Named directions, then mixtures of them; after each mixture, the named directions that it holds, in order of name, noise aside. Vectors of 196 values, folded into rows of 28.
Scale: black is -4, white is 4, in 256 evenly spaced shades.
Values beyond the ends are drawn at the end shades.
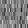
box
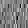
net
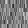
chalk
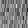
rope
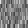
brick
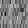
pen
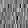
net.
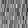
rope.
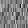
net, rope.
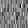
net, rope.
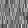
box, chalk.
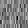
box, net.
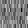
box.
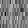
pen.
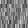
box, brick.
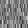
box, chalk, net.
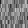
brick, pen, rope.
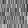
box, chalk, rope.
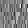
box, net, rope.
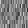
brick, net, rope.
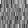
brick, chalk, pen.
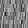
chalk, pen, rope.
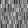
brick, chalk, net.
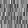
box, pen.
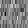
pen.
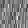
chalk, net.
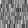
brick, rope.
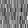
box.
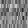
pen, rope.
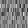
net, pen, rope.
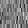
box, chalk, net.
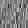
net.
